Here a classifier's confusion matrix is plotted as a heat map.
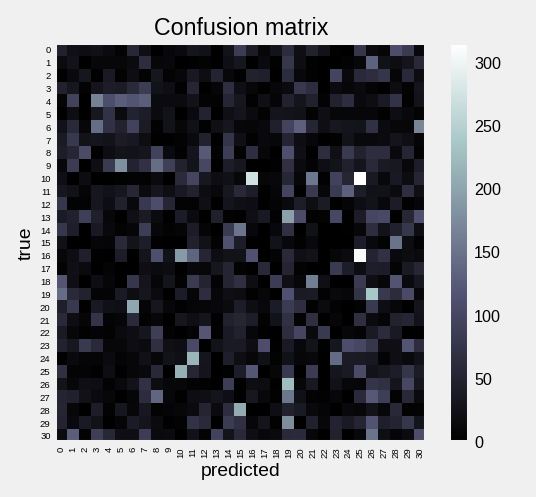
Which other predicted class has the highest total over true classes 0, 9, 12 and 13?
19
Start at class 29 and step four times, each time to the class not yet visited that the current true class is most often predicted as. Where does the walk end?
15
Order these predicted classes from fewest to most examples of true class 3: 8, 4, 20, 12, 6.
12, 8, 4, 6, 20
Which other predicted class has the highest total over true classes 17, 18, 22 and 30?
26
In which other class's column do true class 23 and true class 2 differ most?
24
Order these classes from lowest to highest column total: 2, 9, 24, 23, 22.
22, 9, 2, 24, 23
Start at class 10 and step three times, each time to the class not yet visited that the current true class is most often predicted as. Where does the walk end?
11
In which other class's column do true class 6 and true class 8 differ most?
30
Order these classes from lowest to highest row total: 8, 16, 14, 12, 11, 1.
1, 12, 14, 11, 8, 16
